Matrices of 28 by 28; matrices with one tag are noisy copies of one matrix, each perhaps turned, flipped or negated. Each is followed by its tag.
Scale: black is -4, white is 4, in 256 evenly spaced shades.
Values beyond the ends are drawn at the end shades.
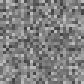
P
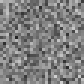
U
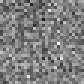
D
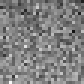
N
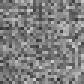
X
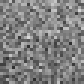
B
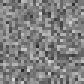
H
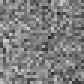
X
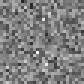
H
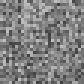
X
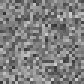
D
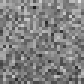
N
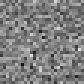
U
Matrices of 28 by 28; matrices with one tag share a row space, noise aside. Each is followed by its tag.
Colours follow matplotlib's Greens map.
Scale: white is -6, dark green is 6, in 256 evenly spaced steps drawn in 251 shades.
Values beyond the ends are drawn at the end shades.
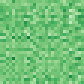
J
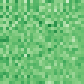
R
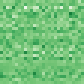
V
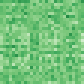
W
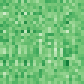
R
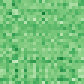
V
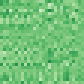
R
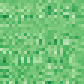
R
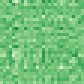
V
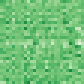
J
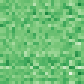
J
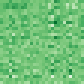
W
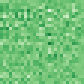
R
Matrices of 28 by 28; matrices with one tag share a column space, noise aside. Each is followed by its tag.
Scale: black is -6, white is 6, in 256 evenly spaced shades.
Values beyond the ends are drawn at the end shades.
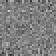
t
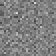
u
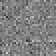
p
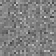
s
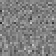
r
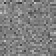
u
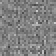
r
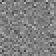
u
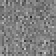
p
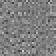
u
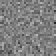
r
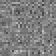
s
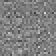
u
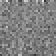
t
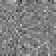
t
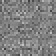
t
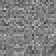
r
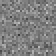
r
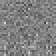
r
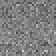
s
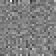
t
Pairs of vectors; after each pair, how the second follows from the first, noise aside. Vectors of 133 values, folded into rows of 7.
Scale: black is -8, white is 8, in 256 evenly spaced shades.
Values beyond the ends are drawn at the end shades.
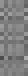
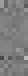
partly zeroed.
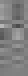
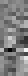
reversed, scaled up.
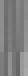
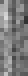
wrapped around, scaled up.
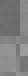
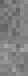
partly zeroed.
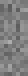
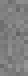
reversed, negated, shrunk.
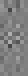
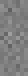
shrunk.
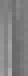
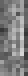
wrapped around, scaled up.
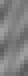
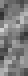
wrapped around, scaled up.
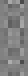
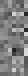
wrapped around, scaled up.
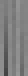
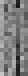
wrapped around, scaled up.
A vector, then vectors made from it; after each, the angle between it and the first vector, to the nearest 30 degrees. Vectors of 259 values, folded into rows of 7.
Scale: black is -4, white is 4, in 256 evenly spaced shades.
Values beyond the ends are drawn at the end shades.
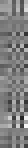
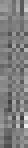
30 degrees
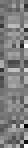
120 degrees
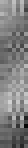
120 degrees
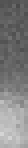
90 degrees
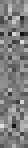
60 degrees
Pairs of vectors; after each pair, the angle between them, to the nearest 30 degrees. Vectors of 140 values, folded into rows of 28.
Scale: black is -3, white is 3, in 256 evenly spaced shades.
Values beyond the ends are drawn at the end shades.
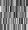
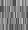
150 degrees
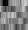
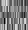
120 degrees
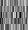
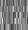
150 degrees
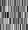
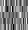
120 degrees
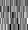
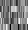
30 degrees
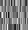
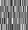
60 degrees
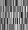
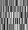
30 degrees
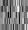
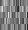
150 degrees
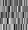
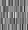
90 degrees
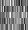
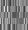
120 degrees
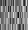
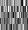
150 degrees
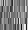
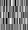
120 degrees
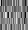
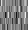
150 degrees
